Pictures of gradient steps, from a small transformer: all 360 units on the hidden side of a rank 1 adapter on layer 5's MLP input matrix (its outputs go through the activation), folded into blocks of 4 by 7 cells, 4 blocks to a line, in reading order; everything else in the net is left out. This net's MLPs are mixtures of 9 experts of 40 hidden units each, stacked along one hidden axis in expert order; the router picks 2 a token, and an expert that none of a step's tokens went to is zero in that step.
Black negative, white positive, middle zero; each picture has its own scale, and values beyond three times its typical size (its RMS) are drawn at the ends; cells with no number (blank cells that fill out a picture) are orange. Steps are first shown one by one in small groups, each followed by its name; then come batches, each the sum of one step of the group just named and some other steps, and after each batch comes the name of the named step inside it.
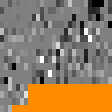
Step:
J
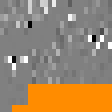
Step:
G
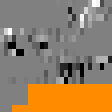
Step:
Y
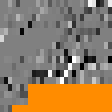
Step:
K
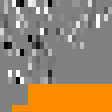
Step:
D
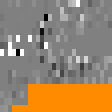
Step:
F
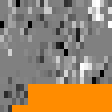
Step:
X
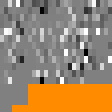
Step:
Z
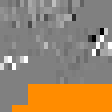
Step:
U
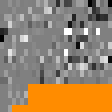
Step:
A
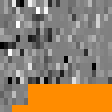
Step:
D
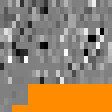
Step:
Z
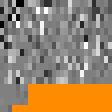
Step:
D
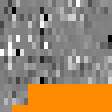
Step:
F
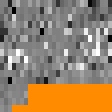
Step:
A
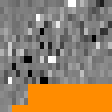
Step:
J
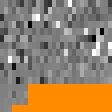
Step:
A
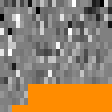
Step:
J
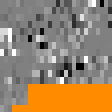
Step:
Y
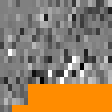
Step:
K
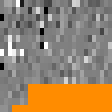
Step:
F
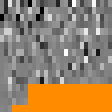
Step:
Z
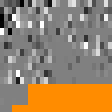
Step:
D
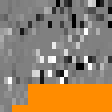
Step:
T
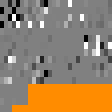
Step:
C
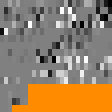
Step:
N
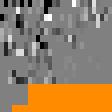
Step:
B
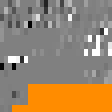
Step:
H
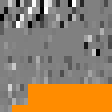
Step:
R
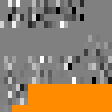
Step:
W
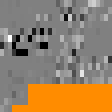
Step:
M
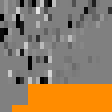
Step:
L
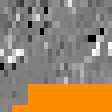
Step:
H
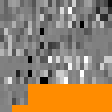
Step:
N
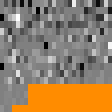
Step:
T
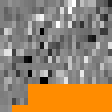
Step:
N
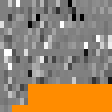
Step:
W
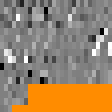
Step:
H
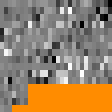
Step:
N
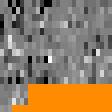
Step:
L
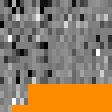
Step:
M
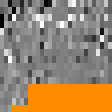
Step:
C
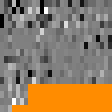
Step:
R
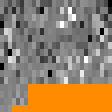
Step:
N
